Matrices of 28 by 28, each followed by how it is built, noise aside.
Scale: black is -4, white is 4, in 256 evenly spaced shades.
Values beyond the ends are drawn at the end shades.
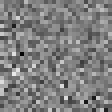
lower triangular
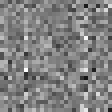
low rank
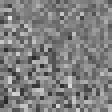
lower triangular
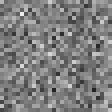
repeating rows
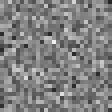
repeating rows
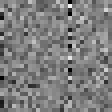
uneven columns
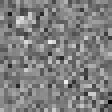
banded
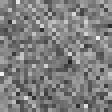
Toeplitz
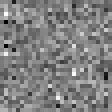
uneven columns
